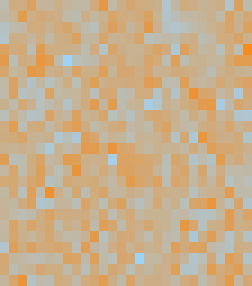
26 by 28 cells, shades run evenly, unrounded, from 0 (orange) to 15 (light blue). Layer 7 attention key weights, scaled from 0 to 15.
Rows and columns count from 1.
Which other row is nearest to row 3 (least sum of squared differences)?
2
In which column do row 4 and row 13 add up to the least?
27
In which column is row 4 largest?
1
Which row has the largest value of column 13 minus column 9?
15
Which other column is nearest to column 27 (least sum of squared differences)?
14
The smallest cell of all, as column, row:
28, 5
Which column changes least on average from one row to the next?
19
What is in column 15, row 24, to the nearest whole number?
6
